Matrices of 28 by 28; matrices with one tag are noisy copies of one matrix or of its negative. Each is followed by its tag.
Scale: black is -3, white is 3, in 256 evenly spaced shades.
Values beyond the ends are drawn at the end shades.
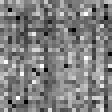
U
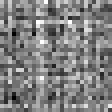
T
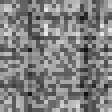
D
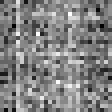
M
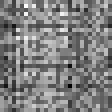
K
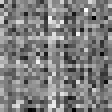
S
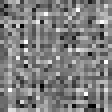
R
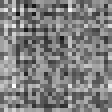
K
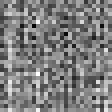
R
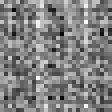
T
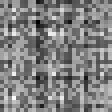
T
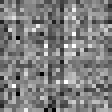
S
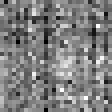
U
